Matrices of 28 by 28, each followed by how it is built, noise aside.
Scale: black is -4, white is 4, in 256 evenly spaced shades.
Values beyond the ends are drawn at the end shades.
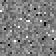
sparse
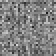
blocks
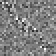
banded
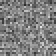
blocks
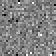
sparse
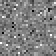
sparse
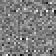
uneven rows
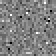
sparse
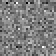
uneven rows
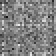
blocks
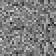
repeating rows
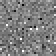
sparse
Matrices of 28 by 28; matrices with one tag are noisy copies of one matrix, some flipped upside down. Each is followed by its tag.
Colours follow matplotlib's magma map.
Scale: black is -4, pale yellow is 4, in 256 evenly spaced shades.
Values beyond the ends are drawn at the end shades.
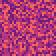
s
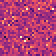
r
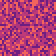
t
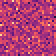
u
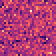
r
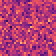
t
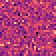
r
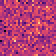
r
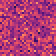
u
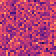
u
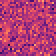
s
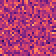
r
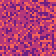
u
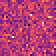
s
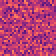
r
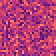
u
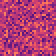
r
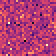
u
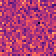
t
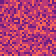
r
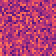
t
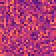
u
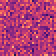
u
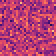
u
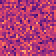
u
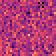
t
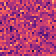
u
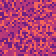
r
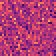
t
